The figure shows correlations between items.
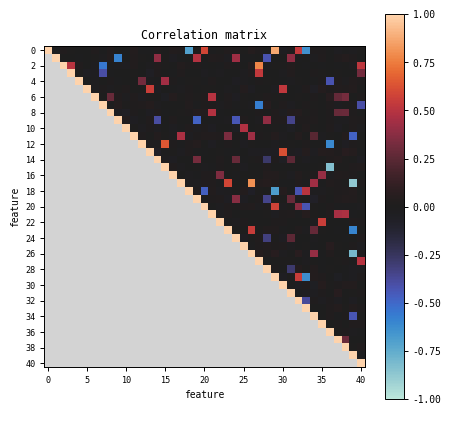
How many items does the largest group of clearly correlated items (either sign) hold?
7
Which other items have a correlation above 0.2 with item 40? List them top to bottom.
2, 3, 27
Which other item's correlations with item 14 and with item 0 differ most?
29
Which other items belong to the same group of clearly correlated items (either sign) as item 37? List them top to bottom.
6, 8, 21, 38
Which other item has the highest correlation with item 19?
1
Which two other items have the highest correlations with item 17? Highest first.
26, 23
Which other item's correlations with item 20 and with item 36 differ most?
15
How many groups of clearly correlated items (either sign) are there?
9
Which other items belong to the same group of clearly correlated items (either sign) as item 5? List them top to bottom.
13, 30
